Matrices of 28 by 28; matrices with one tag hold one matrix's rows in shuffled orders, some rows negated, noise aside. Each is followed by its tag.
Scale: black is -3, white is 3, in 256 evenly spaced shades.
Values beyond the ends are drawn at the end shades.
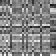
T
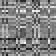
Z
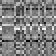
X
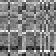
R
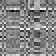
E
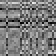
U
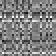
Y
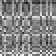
Y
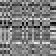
T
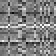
R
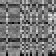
U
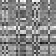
Z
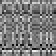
Y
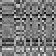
X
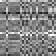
U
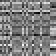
T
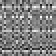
Y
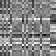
T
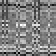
Z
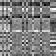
T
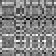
X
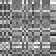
T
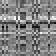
Z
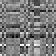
E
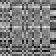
T
